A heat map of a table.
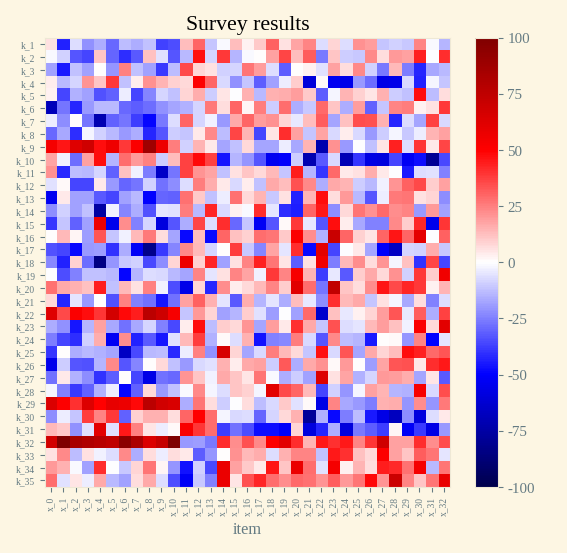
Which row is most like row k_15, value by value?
k_24
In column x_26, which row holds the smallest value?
k_10
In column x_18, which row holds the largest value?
k_28
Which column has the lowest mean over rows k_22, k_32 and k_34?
x_11
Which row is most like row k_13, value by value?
k_27
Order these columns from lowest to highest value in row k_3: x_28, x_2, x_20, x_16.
x_2, x_20, x_28, x_16
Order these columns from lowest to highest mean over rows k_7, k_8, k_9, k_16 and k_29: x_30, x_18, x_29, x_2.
x_29, x_18, x_2, x_30
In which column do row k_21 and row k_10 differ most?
x_24
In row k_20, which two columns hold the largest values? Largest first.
x_23, x_20
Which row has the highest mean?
k_32
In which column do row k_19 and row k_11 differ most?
x_32
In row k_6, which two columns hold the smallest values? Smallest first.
x_0, x_2
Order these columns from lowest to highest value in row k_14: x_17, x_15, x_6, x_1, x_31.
x_6, x_1, x_15, x_31, x_17
